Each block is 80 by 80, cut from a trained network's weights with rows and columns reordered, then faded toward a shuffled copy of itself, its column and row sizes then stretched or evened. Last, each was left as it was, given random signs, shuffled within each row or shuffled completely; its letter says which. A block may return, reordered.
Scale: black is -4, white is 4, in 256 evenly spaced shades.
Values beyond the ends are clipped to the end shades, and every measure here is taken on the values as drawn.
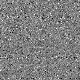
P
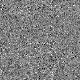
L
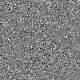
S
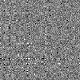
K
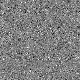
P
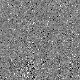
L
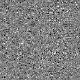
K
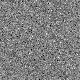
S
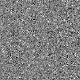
L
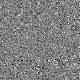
L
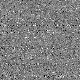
P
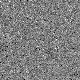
S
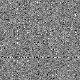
L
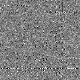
L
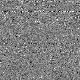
P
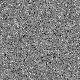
S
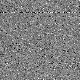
P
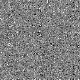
L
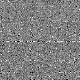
L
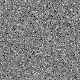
S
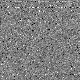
P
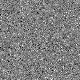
P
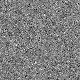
S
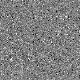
L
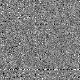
L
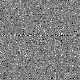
L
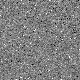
S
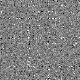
L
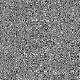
K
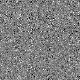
L
